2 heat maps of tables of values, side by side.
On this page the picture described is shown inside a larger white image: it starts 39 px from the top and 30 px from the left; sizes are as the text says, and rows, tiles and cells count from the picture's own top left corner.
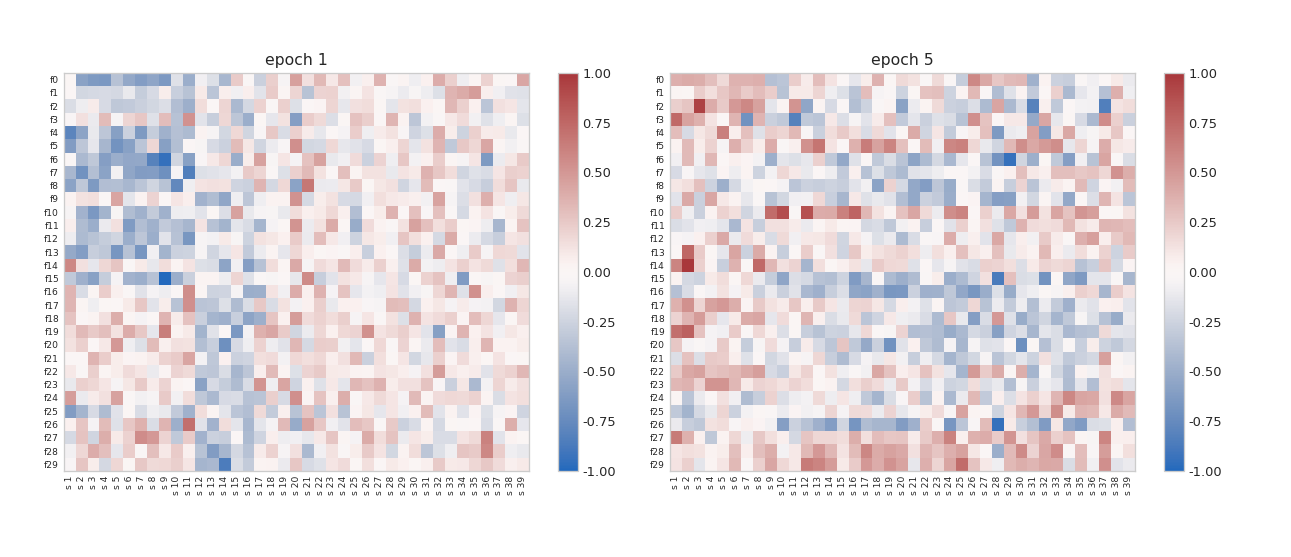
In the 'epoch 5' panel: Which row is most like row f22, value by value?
f0
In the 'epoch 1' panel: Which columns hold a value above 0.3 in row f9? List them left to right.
s 5, s 20, s 32, s 36
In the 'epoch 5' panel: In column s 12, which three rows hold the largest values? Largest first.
f10, f29, f5
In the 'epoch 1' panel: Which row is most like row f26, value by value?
f3
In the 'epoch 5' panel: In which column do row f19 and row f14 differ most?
s 28
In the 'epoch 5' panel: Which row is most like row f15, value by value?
f26
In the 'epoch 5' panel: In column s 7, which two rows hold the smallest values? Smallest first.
f3, f24
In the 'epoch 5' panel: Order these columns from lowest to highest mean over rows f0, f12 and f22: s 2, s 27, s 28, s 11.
s 11, s 27, s 2, s 28
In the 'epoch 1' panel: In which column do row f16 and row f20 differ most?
s 17
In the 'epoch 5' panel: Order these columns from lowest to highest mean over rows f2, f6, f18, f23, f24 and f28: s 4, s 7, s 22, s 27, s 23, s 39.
s 27, s 22, s 23, s 39, s 7, s 4
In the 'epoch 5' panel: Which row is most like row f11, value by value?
f7
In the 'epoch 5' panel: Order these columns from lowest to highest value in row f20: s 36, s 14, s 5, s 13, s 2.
s 14, s 13, s 2, s 36, s 5
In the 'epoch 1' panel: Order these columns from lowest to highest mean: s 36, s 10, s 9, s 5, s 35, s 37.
s 10, s 9, s 5, s 37, s 36, s 35
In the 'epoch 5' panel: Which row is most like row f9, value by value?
f6
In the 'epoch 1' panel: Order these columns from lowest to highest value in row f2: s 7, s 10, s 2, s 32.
s 10, s 7, s 2, s 32
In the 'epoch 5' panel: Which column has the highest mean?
s 2
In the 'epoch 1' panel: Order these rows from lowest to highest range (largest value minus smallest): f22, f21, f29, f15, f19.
f21, f22, f29, f19, f15
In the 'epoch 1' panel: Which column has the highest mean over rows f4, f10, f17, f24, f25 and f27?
s 28
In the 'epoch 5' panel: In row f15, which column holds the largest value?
s 29
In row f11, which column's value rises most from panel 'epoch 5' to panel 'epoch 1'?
s 20
